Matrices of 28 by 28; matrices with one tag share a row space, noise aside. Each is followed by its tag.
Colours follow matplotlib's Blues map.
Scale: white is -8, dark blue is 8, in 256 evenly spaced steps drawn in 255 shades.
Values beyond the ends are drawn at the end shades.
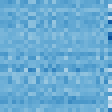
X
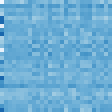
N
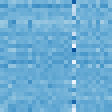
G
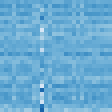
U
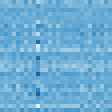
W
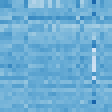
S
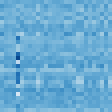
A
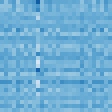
W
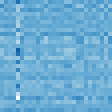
A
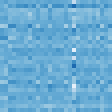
G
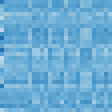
N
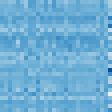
X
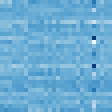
S
